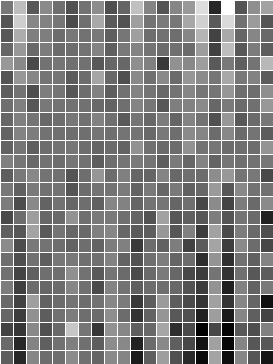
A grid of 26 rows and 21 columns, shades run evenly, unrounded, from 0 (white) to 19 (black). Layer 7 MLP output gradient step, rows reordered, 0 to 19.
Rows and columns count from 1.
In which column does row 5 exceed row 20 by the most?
13
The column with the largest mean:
16
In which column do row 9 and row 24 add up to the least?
6
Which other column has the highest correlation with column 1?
14
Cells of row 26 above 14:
6
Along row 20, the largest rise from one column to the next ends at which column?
18
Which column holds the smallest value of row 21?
17
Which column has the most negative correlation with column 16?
9
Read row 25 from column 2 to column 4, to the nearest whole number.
16 9 12
